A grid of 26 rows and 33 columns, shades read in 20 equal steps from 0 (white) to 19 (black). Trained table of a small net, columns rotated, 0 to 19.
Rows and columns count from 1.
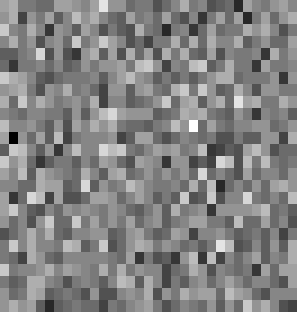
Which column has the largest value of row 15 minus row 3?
4
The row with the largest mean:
12
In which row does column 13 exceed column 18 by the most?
21
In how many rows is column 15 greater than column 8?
11
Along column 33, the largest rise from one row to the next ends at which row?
18
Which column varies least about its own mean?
31
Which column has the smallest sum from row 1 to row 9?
1
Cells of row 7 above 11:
7
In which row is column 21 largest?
2
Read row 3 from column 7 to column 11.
8 9 12 7 9
